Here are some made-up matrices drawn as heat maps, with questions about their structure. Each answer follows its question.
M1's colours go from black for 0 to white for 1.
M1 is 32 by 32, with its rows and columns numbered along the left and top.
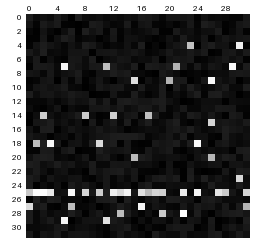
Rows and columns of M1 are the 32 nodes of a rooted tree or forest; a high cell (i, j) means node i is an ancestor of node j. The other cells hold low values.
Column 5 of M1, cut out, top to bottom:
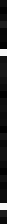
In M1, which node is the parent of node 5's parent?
7
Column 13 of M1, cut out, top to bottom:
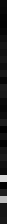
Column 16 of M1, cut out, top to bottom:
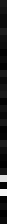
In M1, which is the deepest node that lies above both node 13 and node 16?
25
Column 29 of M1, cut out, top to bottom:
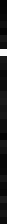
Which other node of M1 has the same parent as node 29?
21
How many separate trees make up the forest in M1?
4
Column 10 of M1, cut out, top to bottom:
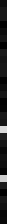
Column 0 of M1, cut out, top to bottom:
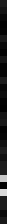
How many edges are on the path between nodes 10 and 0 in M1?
4
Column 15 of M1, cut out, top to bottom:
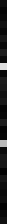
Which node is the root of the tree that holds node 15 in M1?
9
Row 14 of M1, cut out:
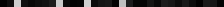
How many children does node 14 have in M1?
4
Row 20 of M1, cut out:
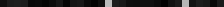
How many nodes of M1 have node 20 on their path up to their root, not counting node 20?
2
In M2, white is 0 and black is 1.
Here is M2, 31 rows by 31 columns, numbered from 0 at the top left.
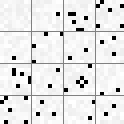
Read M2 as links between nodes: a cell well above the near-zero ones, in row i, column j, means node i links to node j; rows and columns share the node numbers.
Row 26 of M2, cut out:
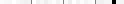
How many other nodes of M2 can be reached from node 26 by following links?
3
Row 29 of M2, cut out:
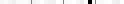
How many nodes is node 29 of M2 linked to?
1
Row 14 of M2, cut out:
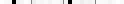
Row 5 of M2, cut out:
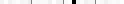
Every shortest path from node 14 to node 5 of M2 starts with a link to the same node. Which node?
node 3
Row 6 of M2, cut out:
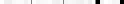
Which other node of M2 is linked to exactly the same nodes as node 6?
node 1
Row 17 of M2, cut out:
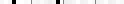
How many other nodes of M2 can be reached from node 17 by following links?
4
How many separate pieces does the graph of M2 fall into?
8
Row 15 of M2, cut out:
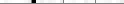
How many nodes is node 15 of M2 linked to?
1
